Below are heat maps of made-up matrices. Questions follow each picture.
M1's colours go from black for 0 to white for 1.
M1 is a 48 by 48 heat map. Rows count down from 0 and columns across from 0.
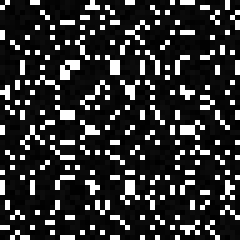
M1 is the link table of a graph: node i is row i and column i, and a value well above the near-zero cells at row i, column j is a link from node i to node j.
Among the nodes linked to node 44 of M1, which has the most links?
node 10
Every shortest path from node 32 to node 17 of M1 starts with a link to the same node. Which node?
node 9
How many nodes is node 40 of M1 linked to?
8
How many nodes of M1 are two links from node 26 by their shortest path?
10
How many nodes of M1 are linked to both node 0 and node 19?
4
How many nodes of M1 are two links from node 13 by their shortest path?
3
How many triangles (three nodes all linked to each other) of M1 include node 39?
4
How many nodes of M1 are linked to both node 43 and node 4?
8
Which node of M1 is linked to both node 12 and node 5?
node 47
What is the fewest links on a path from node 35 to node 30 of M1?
5
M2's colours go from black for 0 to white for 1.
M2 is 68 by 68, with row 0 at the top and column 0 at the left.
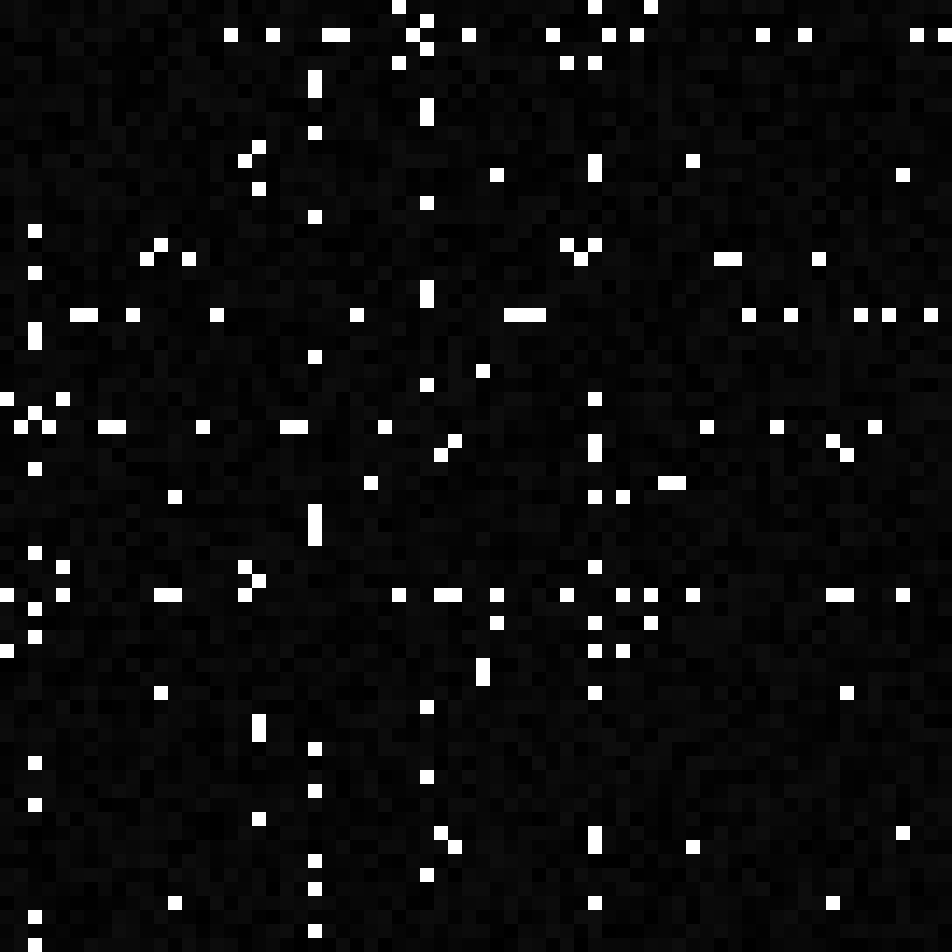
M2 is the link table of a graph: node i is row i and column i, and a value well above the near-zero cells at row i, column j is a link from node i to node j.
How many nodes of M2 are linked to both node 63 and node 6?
1
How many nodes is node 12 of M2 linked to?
3
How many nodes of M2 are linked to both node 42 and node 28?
2
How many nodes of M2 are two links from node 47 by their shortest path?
2
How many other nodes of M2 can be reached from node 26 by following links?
3
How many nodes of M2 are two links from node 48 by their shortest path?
2
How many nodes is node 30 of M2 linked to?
11
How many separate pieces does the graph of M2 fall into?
6
